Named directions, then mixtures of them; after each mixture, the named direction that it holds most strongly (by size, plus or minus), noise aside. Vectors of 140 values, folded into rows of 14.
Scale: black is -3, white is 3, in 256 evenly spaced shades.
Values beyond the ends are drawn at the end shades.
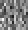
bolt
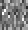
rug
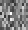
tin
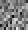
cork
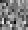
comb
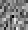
cork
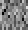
rug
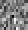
cork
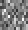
rug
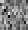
rug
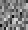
cork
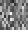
tin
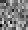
comb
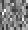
rug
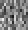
bolt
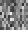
tin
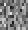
bolt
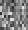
tin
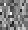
tin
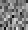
cork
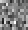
comb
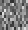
tin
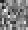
comb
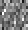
rug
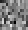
comb
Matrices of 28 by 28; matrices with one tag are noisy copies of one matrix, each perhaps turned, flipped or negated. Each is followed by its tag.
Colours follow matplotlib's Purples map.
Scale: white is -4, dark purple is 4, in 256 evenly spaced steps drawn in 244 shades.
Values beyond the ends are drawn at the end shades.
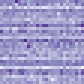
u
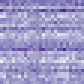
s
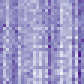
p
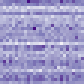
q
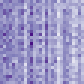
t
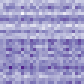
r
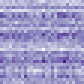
s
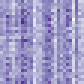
s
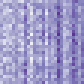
t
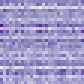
u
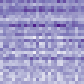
t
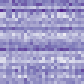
s
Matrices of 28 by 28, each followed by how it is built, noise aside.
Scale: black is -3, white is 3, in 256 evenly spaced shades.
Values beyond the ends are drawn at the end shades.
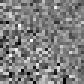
lower triangular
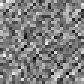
Hankel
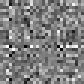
low rank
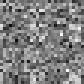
blocks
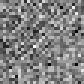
Hankel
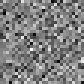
Hankel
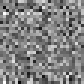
low rank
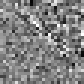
upper triangular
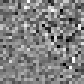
upper triangular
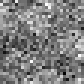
smooth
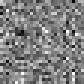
low rank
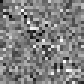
banded
